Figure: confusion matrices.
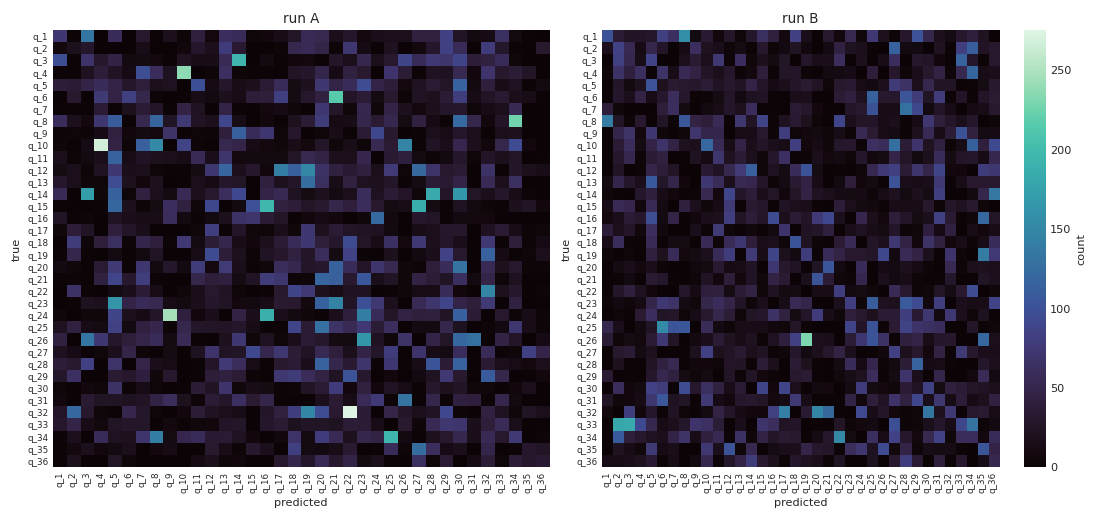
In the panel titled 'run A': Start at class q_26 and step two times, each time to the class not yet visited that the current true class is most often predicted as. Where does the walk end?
q_5
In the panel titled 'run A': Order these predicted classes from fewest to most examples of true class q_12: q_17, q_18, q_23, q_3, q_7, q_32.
q_3, q_7, q_23, q_32, q_18, q_17
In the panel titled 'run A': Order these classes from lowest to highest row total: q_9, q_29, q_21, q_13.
q_9, q_13, q_29, q_21
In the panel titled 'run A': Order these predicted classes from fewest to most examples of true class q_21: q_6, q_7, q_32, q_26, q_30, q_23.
q_26, q_6, q_32, q_30, q_7, q_23
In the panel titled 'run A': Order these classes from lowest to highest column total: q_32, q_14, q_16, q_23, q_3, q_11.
q_11, q_3, q_16, q_14, q_32, q_23
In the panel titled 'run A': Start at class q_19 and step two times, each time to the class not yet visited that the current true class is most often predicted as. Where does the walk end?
q_22
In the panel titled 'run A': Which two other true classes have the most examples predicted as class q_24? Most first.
q_16, q_9
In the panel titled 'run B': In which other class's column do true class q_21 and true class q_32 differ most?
q_30
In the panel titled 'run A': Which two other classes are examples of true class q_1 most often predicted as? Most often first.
q_3, q_29
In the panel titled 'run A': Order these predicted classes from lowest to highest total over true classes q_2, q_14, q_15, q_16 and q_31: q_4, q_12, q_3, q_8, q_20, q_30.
q_4, q_8, q_20, q_12, q_3, q_30
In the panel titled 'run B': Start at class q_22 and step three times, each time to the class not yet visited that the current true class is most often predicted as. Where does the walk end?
q_27
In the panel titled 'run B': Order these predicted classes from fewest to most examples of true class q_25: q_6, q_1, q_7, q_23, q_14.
q_14, q_1, q_23, q_7, q_6
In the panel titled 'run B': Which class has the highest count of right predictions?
q_10
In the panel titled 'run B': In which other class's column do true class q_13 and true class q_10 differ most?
q_34
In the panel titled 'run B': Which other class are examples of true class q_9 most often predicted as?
q_33
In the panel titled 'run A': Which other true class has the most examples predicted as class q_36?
q_27
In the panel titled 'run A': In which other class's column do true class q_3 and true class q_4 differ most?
q_10
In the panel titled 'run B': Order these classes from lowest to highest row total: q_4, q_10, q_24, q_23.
q_4, q_24, q_23, q_10
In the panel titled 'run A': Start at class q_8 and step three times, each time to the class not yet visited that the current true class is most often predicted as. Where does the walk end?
q_20
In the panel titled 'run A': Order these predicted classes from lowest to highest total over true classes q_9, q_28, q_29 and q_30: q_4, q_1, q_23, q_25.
q_4, q_1, q_25, q_23
